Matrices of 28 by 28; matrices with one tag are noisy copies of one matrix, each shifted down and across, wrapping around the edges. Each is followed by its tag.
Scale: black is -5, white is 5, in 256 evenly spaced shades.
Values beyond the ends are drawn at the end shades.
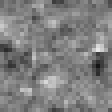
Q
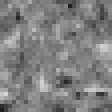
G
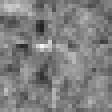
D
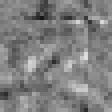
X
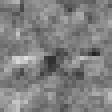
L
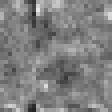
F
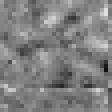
X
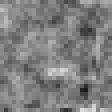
D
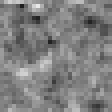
G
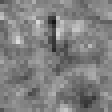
F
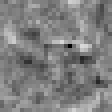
G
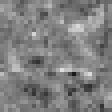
G
